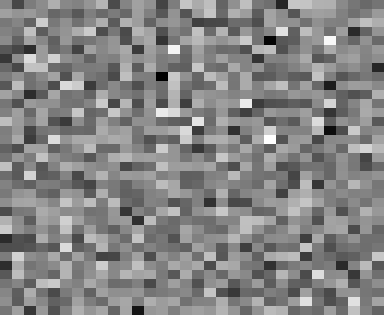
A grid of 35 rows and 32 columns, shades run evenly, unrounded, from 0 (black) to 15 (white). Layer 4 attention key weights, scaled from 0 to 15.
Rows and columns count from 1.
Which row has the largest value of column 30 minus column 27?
21
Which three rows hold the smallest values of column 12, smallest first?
35, 25, 6
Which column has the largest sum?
15
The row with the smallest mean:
28
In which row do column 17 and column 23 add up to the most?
16
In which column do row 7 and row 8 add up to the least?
1
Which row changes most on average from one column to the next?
4
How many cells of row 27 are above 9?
7
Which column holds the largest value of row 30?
9
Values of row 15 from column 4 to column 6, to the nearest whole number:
7 7 6
